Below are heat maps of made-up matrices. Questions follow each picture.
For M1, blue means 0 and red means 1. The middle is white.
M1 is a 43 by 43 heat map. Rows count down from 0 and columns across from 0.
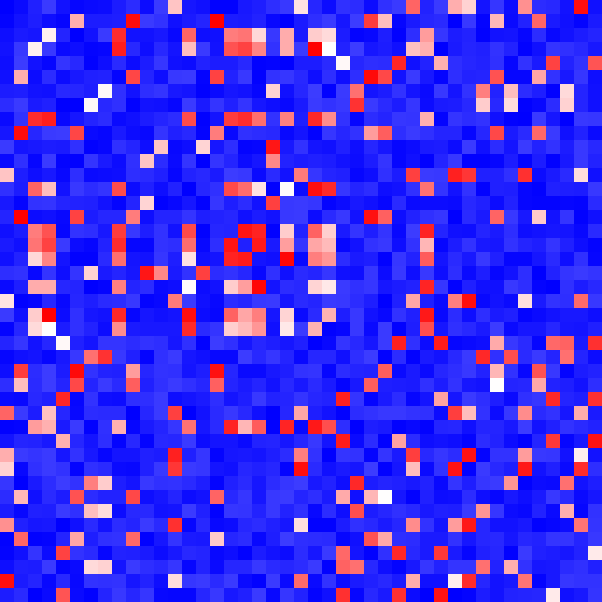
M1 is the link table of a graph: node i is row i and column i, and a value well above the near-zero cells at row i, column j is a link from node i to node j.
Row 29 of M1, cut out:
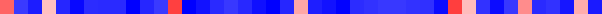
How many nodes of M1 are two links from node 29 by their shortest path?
10
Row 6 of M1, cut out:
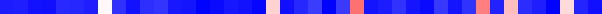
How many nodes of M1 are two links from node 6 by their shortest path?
4
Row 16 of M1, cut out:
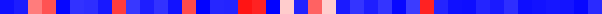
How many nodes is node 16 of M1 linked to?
10
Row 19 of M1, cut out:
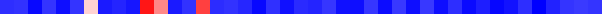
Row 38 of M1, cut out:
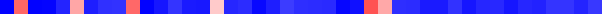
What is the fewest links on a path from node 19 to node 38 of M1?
6
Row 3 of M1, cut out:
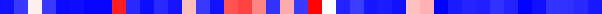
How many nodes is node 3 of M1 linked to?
11
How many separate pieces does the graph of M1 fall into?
2
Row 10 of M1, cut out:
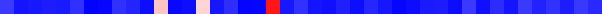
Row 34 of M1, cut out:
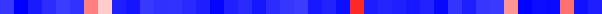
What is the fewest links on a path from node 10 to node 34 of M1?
3
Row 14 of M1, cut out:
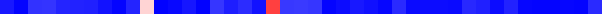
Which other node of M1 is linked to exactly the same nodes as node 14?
node 11
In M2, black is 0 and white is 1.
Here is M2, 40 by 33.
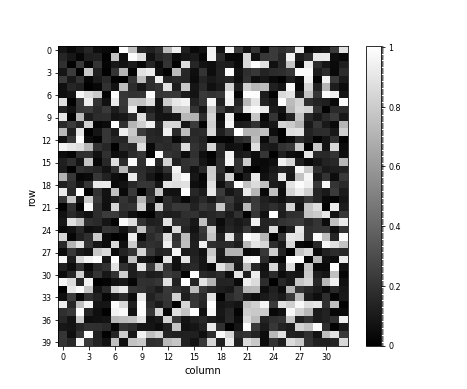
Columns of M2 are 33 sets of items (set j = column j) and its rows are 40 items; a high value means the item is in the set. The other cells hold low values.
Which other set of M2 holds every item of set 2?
22
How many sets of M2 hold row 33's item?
4
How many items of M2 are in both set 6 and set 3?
8
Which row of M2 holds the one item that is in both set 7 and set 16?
23
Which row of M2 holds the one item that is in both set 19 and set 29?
25
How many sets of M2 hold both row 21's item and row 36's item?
4
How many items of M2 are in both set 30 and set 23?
4
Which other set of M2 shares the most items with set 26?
21
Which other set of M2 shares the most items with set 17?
27
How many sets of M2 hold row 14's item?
3
